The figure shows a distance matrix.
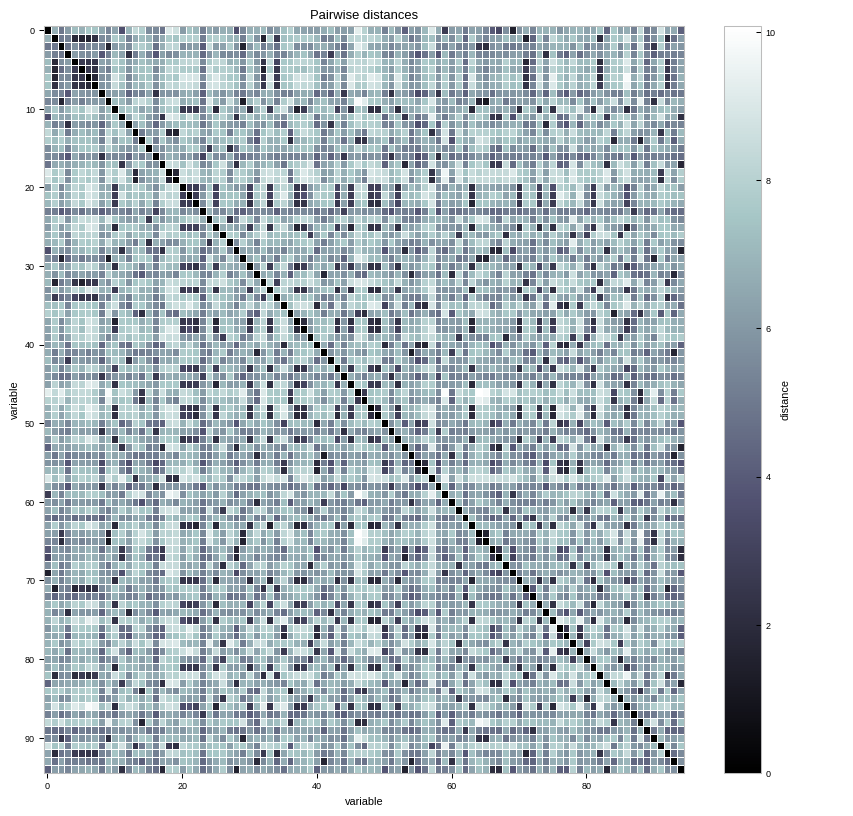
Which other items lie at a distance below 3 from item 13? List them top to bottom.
18, 19, 57, 91
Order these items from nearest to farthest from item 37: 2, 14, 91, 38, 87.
38, 87, 2, 14, 91
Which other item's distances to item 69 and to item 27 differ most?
0
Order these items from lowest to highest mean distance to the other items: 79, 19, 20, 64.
20, 79, 64, 19
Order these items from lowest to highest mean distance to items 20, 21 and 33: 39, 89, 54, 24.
39, 89, 54, 24
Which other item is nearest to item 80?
85
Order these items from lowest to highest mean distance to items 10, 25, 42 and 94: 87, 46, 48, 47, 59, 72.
48, 87, 72, 59, 47, 46
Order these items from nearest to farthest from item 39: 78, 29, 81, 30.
78, 29, 30, 81
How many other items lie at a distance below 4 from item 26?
6
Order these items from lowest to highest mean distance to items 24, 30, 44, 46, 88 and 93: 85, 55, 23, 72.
23, 55, 72, 85
